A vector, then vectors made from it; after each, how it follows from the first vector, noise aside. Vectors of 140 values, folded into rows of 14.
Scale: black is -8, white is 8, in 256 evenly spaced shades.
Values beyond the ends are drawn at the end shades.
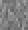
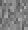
negated.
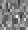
reversed, scaled up.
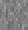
shrunk.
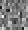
reversed, scaled up.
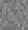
shrunk.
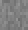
shrunk.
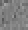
wrapped around, partly zeroed.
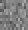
sign-scrambled.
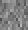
negated.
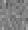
reversed, partly zeroed.
